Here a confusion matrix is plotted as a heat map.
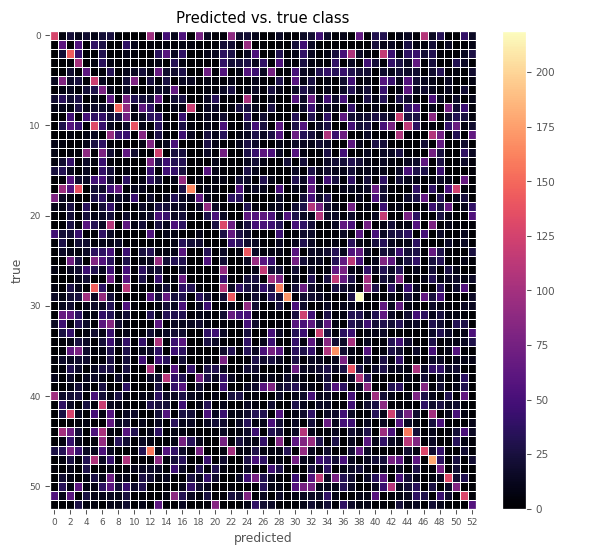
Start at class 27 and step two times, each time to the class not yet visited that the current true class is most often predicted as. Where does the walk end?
34
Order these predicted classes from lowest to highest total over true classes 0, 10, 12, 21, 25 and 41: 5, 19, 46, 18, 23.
23, 18, 19, 46, 5
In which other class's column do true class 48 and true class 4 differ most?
19
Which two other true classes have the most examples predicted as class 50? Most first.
17, 10
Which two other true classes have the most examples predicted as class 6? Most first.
41, 44
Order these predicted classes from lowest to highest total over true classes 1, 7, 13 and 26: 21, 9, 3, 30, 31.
31, 3, 30, 21, 9
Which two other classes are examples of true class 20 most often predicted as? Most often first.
41, 33
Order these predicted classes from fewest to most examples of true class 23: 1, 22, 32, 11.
11, 32, 1, 22
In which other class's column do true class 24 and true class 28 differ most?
5
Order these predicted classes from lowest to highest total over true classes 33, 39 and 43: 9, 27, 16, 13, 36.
13, 9, 16, 36, 27
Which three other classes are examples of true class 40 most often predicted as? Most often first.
0, 45, 51
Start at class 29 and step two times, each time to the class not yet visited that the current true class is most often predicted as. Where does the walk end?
14
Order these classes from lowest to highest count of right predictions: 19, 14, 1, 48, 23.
23, 14, 1, 48, 19
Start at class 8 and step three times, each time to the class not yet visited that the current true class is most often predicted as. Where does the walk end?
45
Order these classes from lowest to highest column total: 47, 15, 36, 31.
15, 36, 31, 47
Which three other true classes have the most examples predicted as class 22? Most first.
29, 46, 0
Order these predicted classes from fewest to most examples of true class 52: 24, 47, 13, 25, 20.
24, 47, 25, 13, 20
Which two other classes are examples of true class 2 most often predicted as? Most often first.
41, 37
